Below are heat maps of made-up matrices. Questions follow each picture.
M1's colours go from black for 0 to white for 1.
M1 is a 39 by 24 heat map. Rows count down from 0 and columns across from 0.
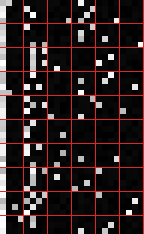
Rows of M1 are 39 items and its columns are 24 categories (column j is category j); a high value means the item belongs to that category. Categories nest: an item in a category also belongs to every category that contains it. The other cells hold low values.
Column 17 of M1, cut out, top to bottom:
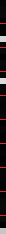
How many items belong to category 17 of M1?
3
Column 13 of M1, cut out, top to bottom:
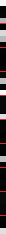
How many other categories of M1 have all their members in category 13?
5
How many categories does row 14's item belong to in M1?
4
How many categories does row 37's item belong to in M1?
3
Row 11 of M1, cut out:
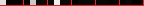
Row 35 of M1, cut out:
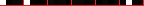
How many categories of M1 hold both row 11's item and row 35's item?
1
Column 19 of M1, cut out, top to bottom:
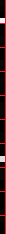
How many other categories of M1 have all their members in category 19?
1
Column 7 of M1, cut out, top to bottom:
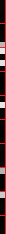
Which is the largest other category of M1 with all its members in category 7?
16
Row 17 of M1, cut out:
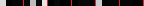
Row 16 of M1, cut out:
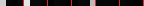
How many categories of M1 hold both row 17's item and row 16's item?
1
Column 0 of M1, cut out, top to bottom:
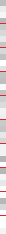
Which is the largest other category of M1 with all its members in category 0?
5
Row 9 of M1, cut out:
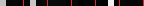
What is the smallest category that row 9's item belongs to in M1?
18
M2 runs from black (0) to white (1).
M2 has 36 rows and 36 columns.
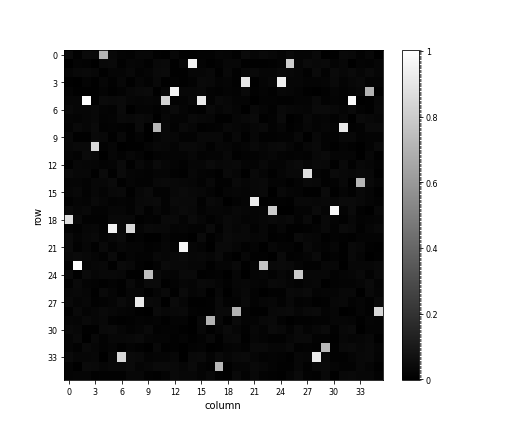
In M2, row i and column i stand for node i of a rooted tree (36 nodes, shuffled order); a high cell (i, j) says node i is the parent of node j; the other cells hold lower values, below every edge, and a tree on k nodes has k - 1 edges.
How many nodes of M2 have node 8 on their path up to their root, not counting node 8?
7
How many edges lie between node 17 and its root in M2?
4
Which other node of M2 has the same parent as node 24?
20
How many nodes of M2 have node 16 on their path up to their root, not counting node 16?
11
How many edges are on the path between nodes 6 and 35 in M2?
3
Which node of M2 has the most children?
5
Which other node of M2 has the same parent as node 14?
25
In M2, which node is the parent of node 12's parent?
0
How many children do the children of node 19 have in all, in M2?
4
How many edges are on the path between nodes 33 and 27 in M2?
9
